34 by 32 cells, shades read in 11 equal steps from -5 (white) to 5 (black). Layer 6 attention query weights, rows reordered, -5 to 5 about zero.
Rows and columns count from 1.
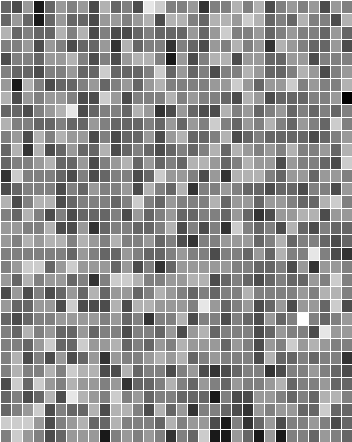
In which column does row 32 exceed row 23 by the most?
23
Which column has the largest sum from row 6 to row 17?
9
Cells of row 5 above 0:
10
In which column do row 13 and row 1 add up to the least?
14
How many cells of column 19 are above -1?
25
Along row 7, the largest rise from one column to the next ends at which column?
2
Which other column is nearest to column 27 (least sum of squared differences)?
22
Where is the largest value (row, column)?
8, 32
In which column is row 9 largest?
15
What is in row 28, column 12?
0
